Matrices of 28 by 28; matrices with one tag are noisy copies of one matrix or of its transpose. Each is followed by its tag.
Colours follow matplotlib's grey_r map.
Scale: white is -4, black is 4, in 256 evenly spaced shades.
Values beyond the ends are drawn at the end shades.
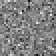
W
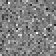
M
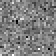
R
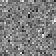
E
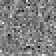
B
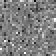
E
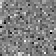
E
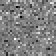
R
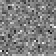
B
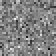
R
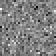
W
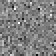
W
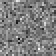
R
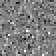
M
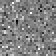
R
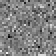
B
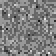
W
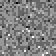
M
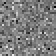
R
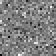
E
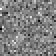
W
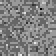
E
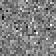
M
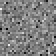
W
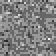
R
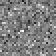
B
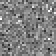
R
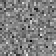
B
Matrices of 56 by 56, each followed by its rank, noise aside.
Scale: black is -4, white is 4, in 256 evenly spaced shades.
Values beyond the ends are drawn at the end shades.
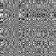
three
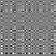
two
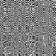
four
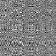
six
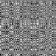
three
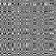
two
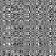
three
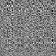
six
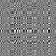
two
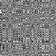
four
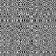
four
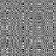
three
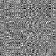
six
